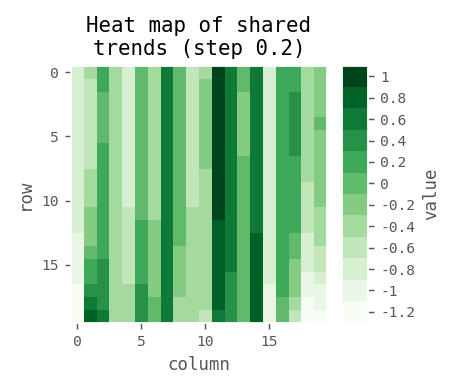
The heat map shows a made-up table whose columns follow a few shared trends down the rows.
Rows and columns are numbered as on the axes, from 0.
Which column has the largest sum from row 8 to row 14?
11
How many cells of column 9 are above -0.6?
9
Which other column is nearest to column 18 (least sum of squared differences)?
19
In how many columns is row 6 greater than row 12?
5
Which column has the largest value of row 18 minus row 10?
1
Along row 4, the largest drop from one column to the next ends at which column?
15
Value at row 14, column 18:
-0.8
